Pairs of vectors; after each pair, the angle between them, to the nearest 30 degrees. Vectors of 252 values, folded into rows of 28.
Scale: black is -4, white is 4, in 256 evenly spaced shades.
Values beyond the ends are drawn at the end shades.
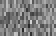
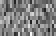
150 degrees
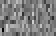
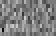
30 degrees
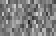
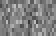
30 degrees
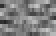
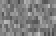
120 degrees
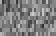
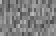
30 degrees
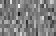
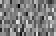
150 degrees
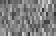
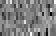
90 degrees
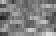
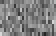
120 degrees
